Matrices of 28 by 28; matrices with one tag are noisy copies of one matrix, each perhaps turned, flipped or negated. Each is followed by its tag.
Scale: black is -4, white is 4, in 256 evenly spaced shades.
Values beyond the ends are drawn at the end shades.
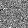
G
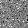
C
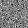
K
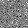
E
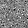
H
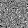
C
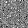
C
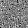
K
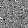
G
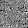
K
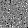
K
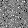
C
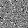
G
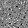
H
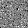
K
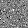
H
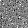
K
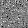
K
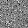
G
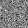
E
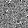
G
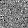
K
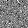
G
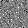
C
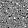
H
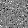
C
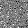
C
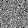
C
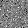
C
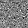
H
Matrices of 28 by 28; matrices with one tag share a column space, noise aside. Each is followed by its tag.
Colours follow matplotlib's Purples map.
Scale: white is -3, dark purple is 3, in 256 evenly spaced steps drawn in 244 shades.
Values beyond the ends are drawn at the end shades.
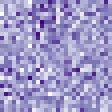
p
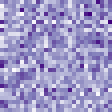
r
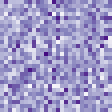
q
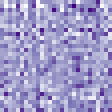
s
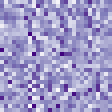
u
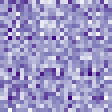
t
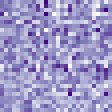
r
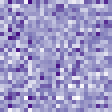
t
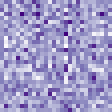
r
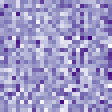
q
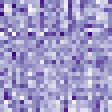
s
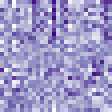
p
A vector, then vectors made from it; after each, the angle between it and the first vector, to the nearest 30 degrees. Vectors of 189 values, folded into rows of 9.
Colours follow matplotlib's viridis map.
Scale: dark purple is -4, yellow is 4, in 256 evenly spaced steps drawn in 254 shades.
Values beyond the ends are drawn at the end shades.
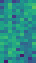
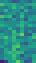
60 degrees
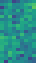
30 degrees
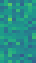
60 degrees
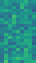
120 degrees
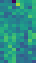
60 degrees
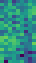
30 degrees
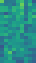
90 degrees
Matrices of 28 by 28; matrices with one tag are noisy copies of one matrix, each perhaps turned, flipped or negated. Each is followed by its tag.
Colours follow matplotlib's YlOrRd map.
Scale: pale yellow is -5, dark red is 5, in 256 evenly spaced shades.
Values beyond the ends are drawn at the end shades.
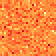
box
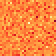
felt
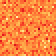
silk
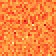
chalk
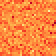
box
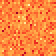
box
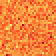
chalk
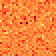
felt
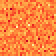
silk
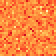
silk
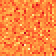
chalk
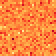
box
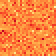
box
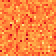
chalk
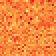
felt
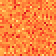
felt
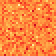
chalk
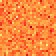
silk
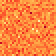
felt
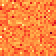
box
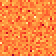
felt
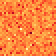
chalk
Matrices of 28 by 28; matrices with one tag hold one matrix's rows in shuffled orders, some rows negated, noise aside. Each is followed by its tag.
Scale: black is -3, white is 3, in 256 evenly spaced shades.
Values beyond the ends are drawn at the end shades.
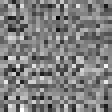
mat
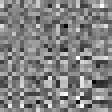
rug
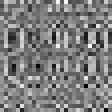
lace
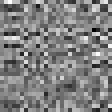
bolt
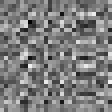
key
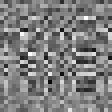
key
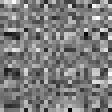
bolt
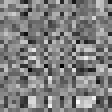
key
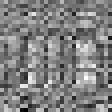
key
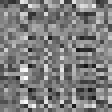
key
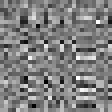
key
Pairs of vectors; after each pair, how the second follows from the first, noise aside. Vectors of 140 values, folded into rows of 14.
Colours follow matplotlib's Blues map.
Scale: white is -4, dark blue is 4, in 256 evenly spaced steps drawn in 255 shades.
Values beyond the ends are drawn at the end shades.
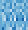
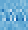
partly zeroed.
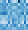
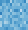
wrapped around, negated, shrunk.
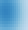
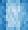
wrapped around, negated.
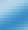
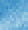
negated, shrunk.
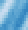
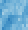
wrapped around, negated, shrunk.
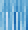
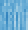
negated, shrunk.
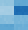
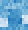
wrapped around, negated.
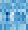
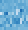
wrapped around, negated, partly zeroed.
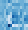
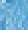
wrapped around, negated, shrunk.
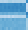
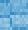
wrapped around, negated, shrunk.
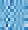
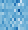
reversed, partly zeroed.
